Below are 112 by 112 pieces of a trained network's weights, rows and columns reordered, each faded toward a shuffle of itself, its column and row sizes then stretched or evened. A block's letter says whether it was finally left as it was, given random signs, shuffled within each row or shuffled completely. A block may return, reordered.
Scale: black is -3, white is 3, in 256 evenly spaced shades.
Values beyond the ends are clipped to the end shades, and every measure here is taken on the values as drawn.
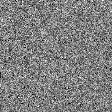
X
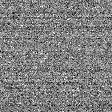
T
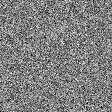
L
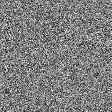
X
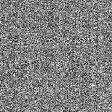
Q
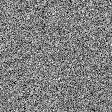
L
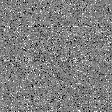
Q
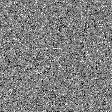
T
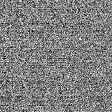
Q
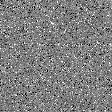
T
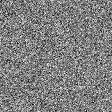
L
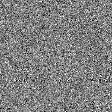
X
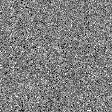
X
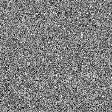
X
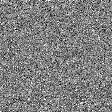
T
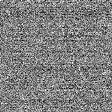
Q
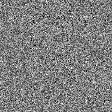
X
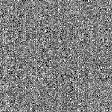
Q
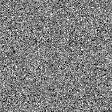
X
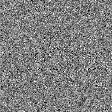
X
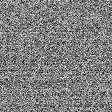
T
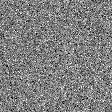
L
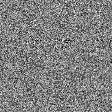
X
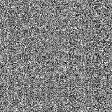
Q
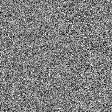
X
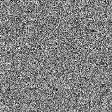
X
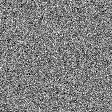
L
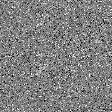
X
